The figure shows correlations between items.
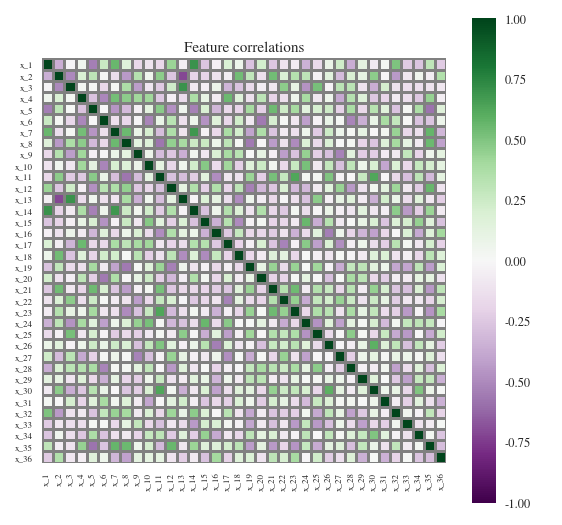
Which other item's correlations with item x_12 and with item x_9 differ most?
x_27
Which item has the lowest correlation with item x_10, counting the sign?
x_6
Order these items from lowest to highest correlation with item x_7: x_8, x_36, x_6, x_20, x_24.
x_36, x_6, x_24, x_20, x_8
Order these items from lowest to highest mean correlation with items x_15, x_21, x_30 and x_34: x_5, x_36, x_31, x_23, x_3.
x_3, x_36, x_31, x_23, x_5
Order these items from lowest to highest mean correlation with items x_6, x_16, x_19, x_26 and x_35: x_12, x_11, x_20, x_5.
x_20, x_5, x_11, x_12
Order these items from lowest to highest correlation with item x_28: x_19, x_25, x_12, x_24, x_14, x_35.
x_12, x_35, x_14, x_24, x_19, x_25
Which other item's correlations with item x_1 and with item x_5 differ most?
x_14
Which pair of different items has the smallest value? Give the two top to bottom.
x_2, x_13
